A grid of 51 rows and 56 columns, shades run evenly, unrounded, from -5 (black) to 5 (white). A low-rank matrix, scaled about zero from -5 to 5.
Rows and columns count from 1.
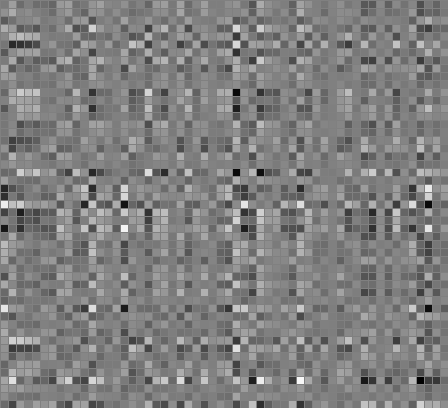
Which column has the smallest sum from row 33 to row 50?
54
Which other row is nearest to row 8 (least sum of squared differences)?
30
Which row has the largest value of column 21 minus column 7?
48
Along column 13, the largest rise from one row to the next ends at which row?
27
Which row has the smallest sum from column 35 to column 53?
29
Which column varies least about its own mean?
42
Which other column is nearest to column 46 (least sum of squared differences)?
53
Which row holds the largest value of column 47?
22
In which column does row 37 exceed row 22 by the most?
33
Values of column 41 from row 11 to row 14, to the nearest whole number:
0 -1 -1 0
